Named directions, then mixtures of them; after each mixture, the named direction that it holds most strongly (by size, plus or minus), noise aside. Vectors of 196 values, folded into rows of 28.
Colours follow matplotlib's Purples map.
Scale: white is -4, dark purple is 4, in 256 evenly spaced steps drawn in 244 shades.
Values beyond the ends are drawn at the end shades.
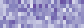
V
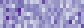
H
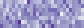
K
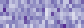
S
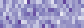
K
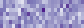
H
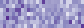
H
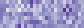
V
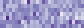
K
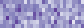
H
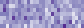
S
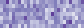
S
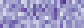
V
